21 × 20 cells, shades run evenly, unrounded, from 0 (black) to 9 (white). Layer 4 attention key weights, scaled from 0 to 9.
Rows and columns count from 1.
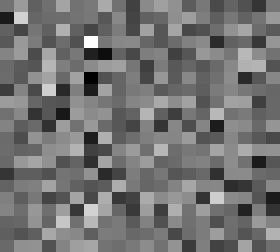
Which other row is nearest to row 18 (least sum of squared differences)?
19
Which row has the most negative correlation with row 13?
18
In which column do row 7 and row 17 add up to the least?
7
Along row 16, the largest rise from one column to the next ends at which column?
9
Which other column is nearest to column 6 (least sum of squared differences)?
12
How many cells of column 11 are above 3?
19
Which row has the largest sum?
13
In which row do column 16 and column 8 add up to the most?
17
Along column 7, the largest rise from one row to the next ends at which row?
4
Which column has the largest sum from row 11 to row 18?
11
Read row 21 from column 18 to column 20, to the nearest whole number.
6 3 4
